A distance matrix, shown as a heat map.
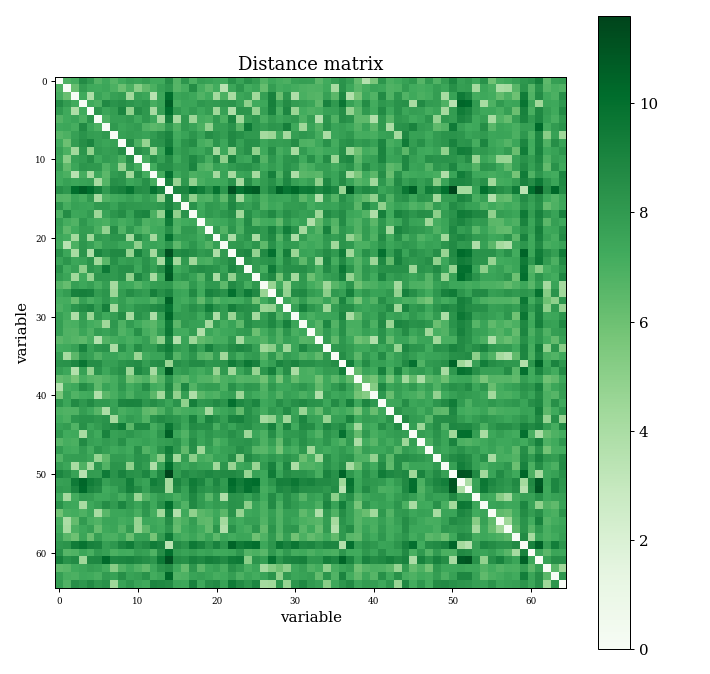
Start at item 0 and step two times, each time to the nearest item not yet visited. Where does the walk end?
40
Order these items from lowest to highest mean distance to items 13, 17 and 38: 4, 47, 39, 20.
39, 20, 4, 47
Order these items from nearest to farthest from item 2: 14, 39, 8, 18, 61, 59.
18, 39, 8, 61, 59, 14
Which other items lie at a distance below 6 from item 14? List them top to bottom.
36, 51, 52, 59
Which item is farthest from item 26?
22
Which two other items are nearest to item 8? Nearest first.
11, 1
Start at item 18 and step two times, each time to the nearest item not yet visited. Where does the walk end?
47
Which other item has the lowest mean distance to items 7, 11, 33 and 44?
38
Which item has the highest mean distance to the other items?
14
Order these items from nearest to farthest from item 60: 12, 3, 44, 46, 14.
12, 3, 46, 44, 14
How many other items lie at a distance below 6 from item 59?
4
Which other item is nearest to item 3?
50
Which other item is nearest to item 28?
63
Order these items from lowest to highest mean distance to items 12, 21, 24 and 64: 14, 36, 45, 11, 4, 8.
45, 4, 11, 8, 36, 14
